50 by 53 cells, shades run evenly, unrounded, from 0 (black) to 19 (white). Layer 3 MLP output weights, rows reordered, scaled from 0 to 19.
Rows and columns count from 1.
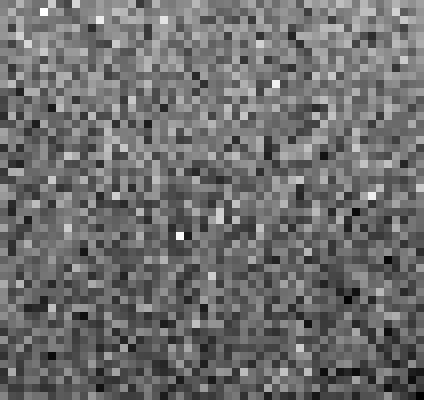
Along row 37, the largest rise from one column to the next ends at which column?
46
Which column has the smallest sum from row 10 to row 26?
3
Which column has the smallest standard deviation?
5
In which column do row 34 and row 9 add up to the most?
23
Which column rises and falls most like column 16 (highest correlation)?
20
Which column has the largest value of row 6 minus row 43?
50
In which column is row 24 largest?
53
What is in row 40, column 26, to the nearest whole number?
4
